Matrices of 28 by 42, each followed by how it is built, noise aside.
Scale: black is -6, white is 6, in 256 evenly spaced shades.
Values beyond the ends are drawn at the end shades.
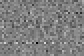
uneven rows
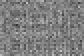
blocks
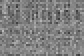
blocks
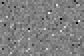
sparse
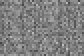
blocks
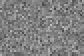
noise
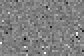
sparse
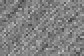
Hankel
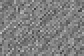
Hankel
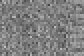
blocks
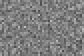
repeating rows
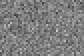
noise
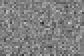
uneven rows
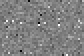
sparse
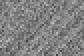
Hankel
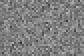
repeating rows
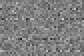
uneven rows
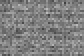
blocks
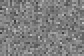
noise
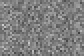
repeating rows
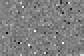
sparse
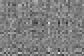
low rank
